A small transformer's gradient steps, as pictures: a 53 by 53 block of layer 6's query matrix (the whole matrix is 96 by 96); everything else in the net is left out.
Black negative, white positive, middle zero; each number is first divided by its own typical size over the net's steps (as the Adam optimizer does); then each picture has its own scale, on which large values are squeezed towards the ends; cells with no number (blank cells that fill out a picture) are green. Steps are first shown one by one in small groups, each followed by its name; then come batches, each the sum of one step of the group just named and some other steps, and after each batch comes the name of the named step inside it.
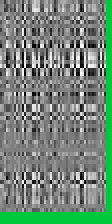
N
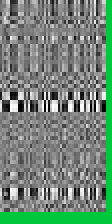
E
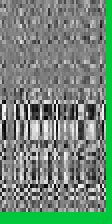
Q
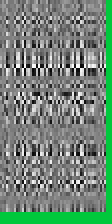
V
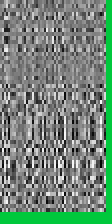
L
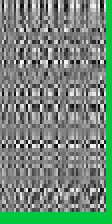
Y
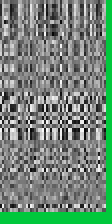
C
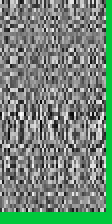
L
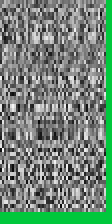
L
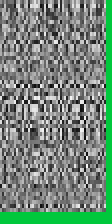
C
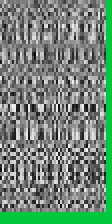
Q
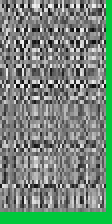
N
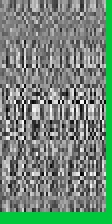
V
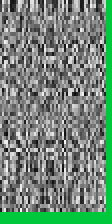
N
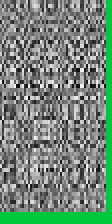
N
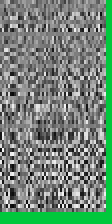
L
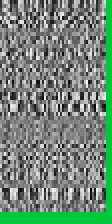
E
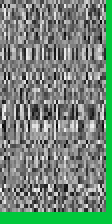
Q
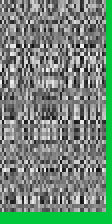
N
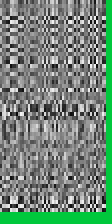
Q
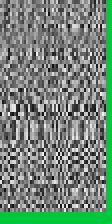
Q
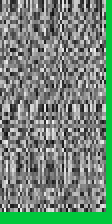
C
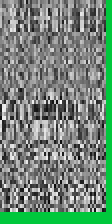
Q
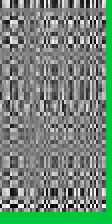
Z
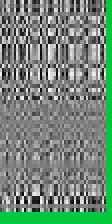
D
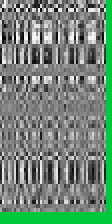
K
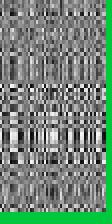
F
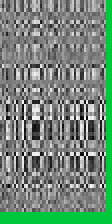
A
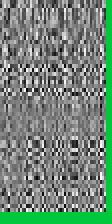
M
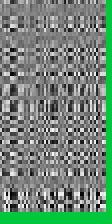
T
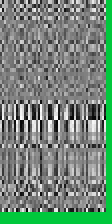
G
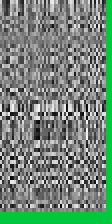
A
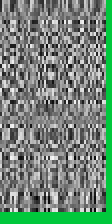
D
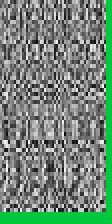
Z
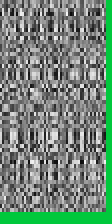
F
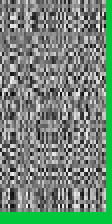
T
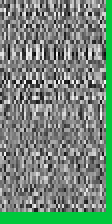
A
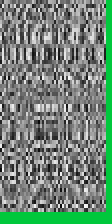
K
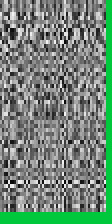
T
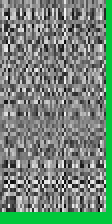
M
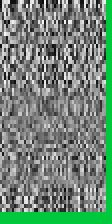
Z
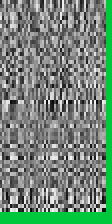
T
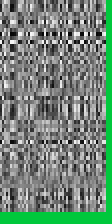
T
